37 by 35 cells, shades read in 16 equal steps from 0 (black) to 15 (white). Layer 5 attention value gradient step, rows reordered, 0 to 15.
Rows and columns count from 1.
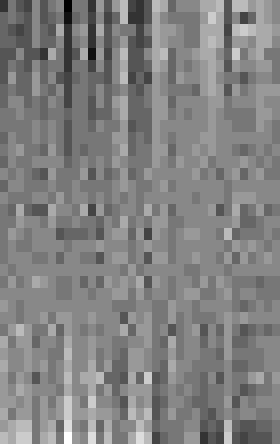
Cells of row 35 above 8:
15
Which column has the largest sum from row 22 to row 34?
9
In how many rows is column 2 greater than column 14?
18
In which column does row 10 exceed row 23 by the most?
16
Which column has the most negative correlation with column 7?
34
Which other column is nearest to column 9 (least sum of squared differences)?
12
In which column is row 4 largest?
27
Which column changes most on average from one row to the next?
31
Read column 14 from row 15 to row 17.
6 7 7
